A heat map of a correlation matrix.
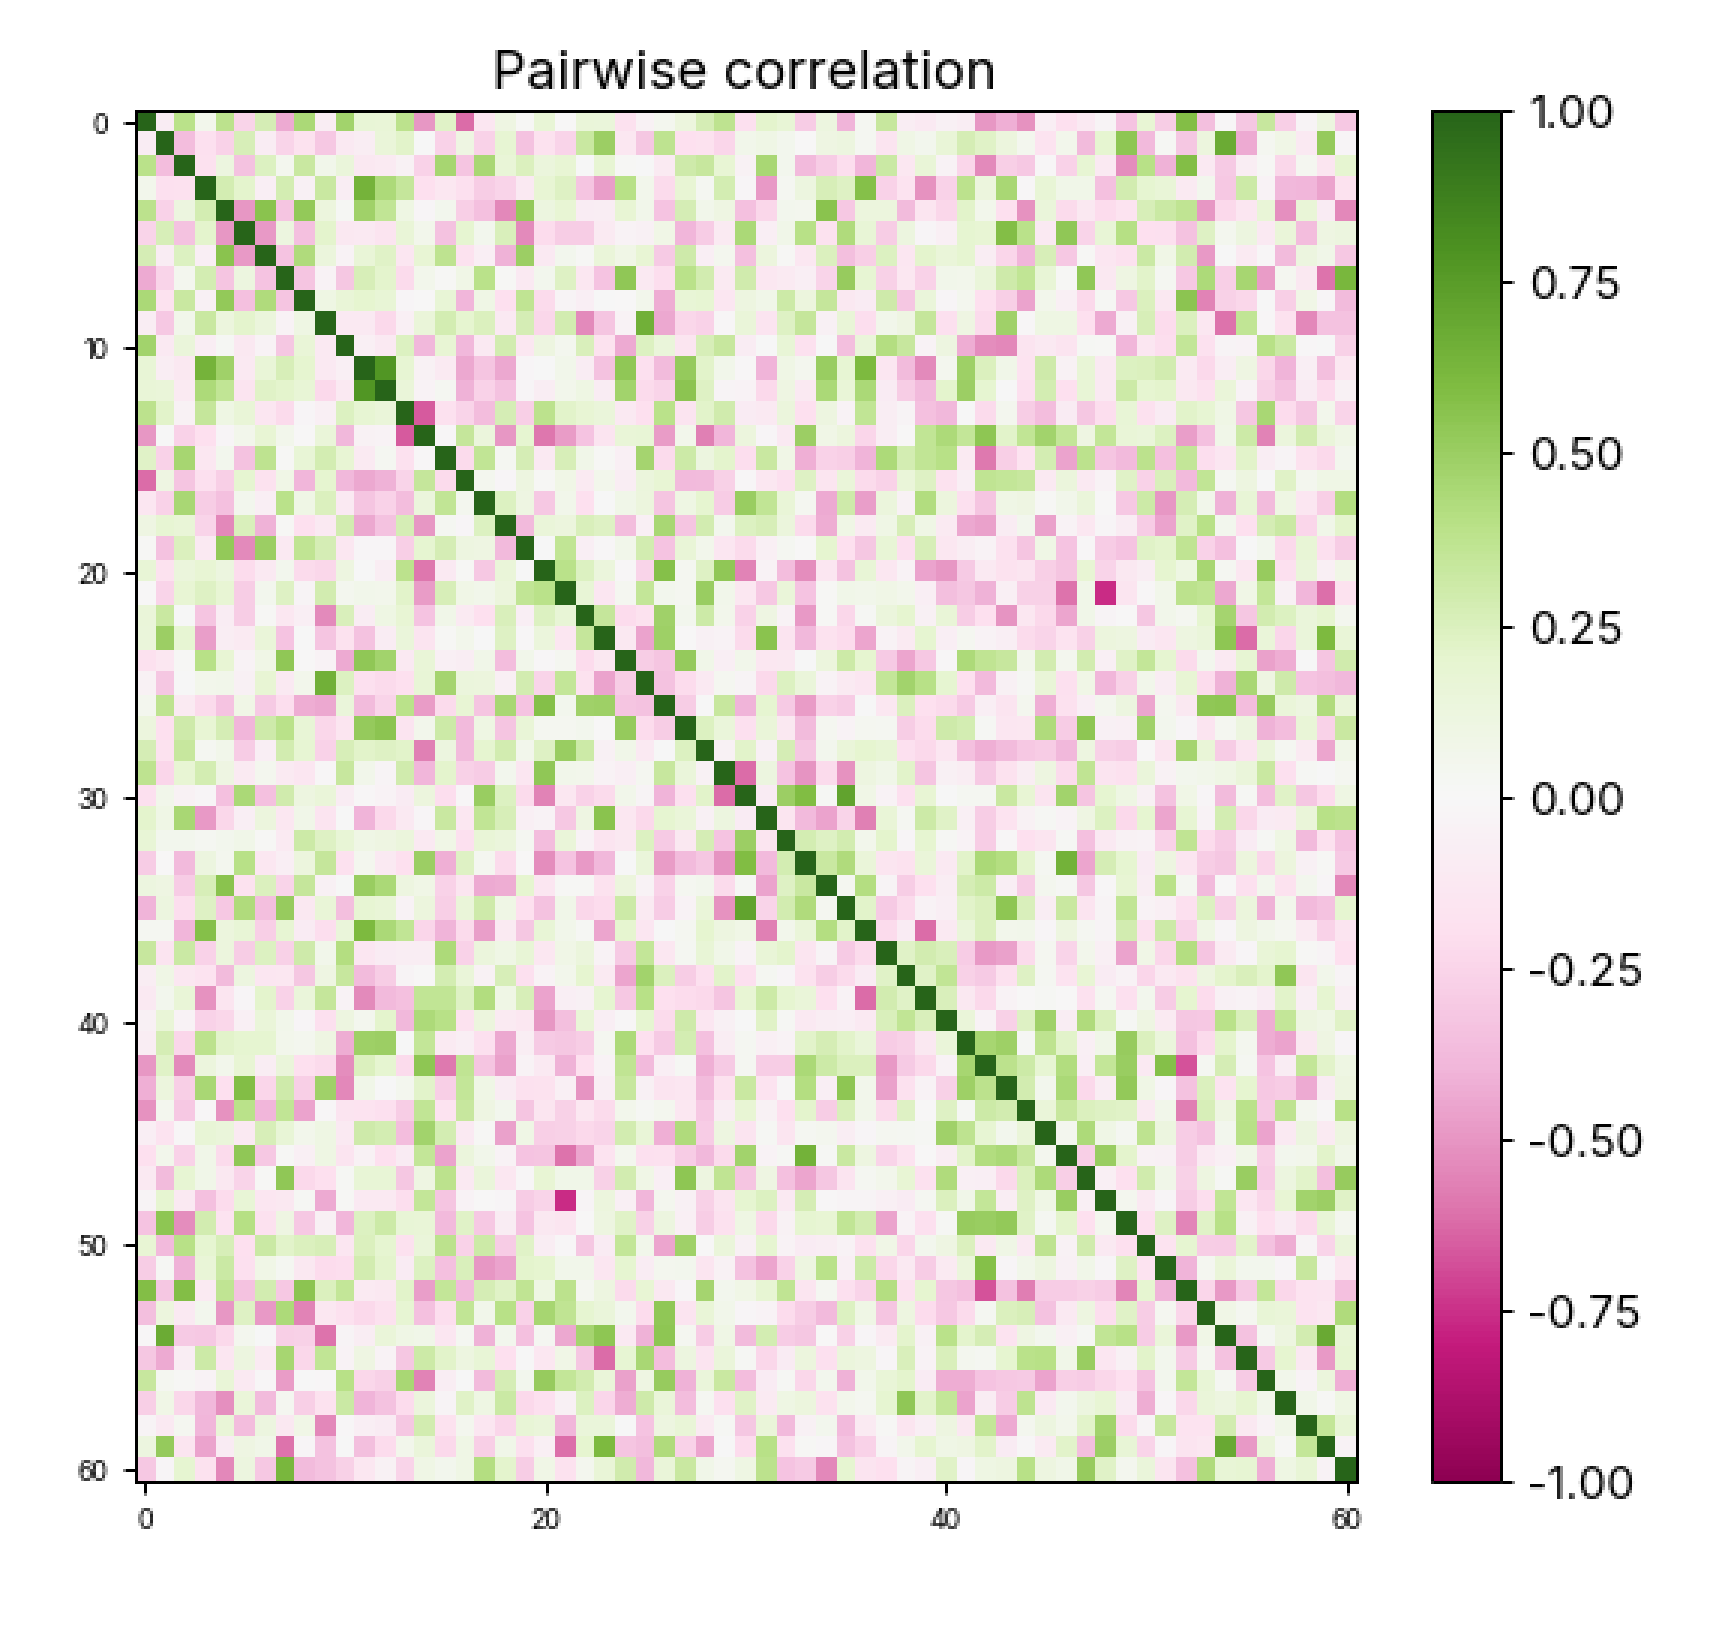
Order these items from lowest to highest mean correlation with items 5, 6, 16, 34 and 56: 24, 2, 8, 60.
60, 2, 24, 8
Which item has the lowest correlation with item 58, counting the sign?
9
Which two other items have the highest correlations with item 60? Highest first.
7, 47
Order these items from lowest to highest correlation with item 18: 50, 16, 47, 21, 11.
11, 50, 47, 16, 21
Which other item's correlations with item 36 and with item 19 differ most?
39
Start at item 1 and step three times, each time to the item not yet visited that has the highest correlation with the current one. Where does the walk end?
23
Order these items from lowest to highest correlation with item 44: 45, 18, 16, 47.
18, 45, 47, 16
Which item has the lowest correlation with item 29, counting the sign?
30
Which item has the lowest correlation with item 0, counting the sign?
16
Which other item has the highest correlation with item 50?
27
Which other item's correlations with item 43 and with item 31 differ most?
3
